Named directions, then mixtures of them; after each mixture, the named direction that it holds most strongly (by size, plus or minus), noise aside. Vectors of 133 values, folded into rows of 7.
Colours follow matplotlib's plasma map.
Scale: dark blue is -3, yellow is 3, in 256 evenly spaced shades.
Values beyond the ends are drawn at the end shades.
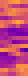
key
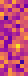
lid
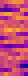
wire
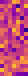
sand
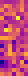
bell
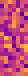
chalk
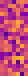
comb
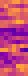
key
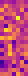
bell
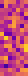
chalk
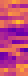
key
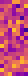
sand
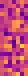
comb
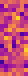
chalk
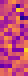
sand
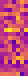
comb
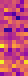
bell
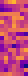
wire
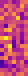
bell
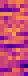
wire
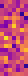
chalk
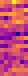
key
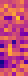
bell
